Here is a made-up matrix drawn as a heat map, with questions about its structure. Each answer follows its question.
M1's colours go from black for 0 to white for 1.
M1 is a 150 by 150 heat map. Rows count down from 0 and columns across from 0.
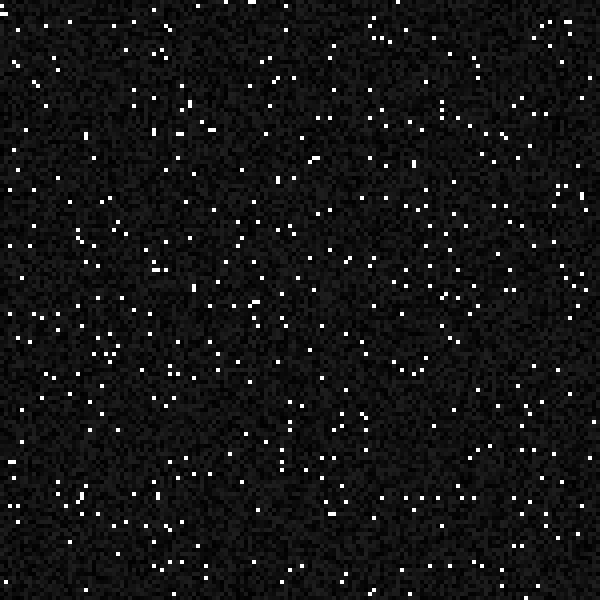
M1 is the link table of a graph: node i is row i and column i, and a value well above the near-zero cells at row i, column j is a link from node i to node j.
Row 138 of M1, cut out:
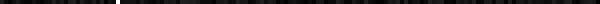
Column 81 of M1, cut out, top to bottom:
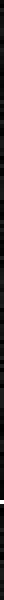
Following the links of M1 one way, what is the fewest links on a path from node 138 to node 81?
5
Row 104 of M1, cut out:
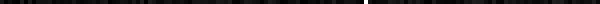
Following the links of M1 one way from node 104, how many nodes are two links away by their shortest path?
2
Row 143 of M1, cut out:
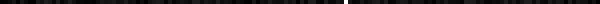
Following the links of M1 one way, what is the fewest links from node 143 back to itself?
8
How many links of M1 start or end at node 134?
2
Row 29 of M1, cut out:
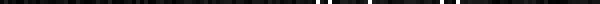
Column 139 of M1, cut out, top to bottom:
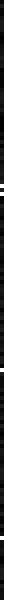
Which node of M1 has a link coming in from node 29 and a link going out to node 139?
node 92
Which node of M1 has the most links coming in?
node 38
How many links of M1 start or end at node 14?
11
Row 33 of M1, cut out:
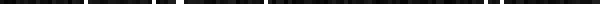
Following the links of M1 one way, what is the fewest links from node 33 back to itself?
4
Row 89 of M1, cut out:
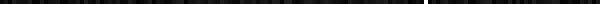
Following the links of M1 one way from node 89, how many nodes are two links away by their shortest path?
3
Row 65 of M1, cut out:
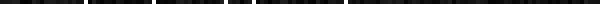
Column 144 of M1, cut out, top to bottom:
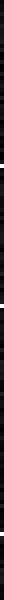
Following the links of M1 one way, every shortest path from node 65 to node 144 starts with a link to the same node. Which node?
node 21
